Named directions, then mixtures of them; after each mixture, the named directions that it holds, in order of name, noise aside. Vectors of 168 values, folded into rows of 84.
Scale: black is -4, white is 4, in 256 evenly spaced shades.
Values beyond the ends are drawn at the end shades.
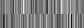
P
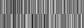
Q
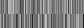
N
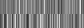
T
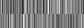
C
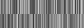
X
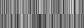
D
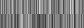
D.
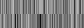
D, P, T.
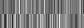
T.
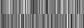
N, P, X.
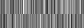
P, T.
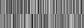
Q, X.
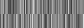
N.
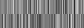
C, D, P.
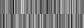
N, P.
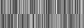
X.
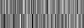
N, P, Q.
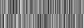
N, T, X.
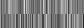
N, P.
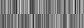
X.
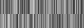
X.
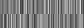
C, N, T.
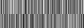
C, N.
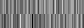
D, N, Q.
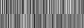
C, D.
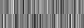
D, N, P.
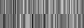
D, P, Q.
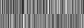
C.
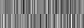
P.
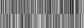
D.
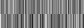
N, T.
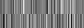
P.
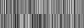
D, Q.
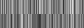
D.
